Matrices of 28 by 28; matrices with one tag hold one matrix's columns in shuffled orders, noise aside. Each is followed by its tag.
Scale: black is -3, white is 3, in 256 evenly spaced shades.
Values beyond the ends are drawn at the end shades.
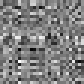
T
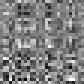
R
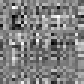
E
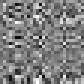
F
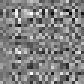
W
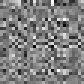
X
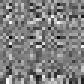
F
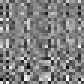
R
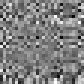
F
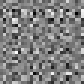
W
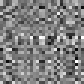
T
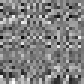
F
